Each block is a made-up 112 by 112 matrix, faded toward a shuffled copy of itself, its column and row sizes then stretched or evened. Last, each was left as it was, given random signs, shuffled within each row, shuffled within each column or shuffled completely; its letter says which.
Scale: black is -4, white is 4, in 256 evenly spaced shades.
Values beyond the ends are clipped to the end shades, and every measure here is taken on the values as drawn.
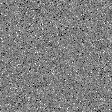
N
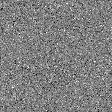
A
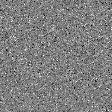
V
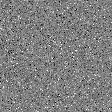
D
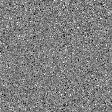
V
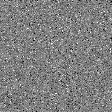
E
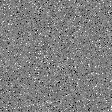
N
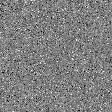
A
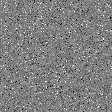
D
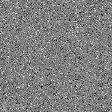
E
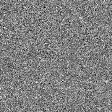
V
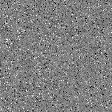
N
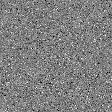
A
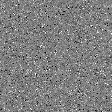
E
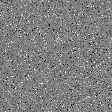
D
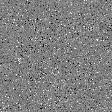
E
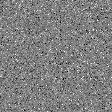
A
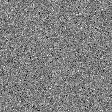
A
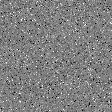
A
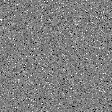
E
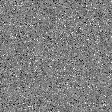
A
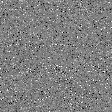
A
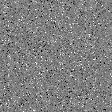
N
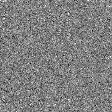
V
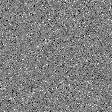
A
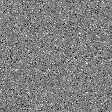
A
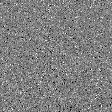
E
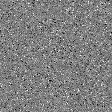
D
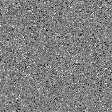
E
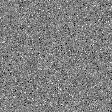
N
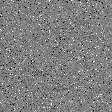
D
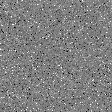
A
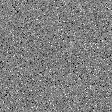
D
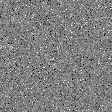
D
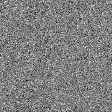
V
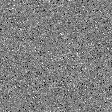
A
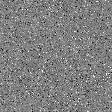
A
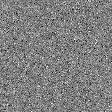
N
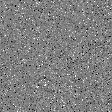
N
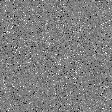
V
